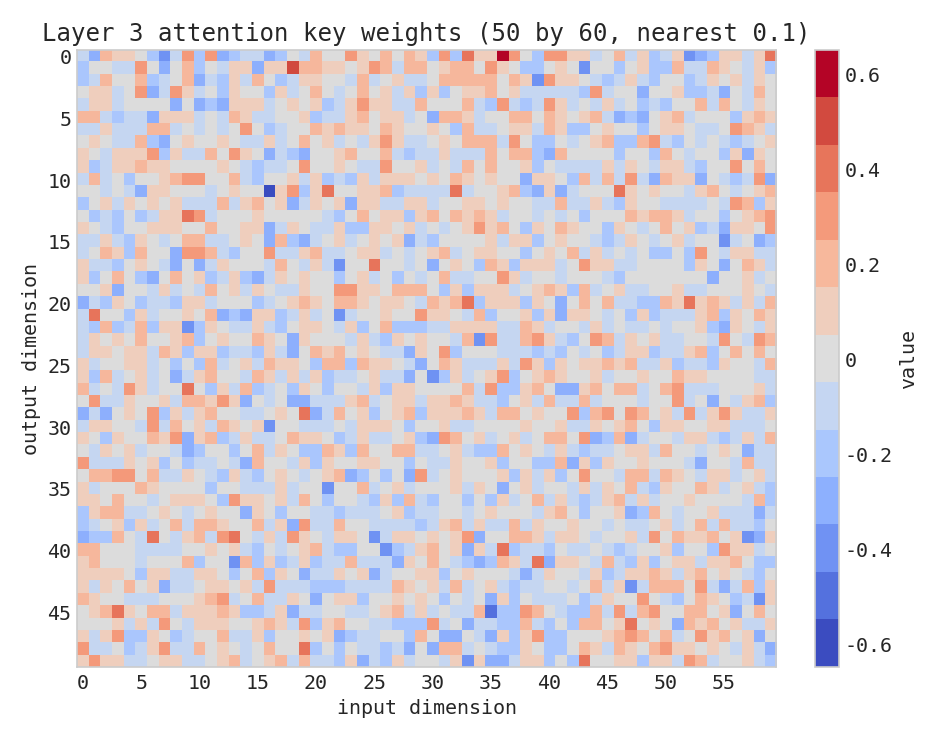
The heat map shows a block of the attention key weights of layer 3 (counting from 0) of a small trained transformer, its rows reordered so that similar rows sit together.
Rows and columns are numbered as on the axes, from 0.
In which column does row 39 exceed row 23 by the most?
18
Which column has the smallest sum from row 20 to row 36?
49
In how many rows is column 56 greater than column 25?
21
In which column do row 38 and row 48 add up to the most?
19
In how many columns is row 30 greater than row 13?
21
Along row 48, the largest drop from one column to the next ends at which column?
20
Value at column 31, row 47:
-0.3
